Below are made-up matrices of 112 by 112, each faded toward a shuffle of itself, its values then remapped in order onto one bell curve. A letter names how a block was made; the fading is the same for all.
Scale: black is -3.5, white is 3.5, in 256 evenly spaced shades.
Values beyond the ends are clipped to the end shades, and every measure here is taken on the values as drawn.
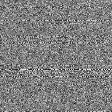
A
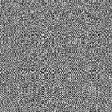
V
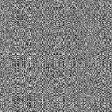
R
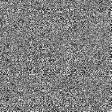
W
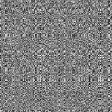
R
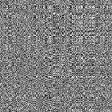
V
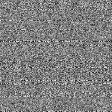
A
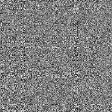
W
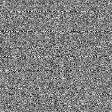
A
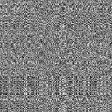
V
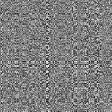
R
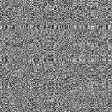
V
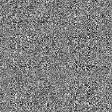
W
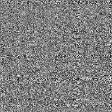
W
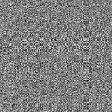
V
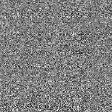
W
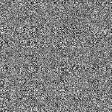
W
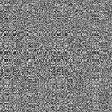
V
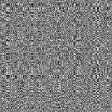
R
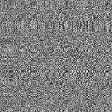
V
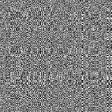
R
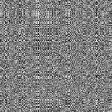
R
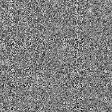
W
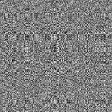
V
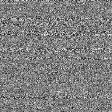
A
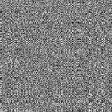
V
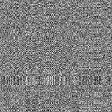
V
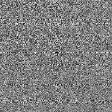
W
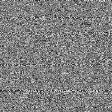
A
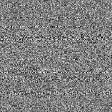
A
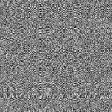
V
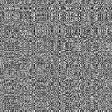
R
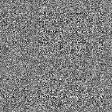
W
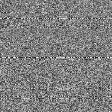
A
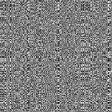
R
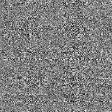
W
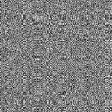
V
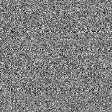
A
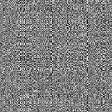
R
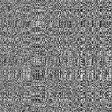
R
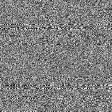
A
